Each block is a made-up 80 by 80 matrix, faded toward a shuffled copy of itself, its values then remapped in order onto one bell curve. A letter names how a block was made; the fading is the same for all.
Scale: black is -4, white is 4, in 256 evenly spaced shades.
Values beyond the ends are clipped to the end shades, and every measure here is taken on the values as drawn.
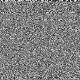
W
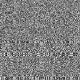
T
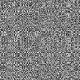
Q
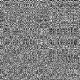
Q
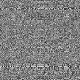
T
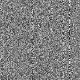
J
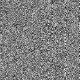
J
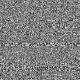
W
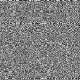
T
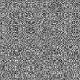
Q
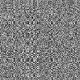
Q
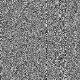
J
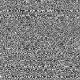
T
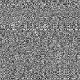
T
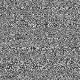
W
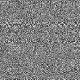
T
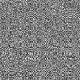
Q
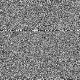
W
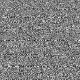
W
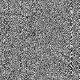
J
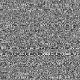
T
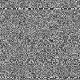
T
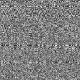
T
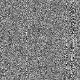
J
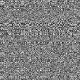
T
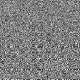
T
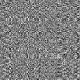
Q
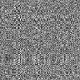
Q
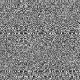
T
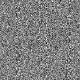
J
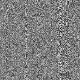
J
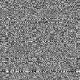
T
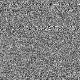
W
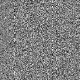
J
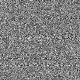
W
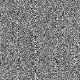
J
